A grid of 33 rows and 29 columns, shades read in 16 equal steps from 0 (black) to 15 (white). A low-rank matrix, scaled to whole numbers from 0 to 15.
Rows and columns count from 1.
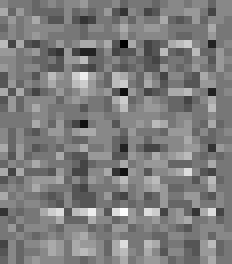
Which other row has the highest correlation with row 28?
20
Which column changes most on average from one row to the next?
16
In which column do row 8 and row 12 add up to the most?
11
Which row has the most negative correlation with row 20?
29
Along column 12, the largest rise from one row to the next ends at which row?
27
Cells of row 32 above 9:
7
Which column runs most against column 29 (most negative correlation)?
5
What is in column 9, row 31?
7
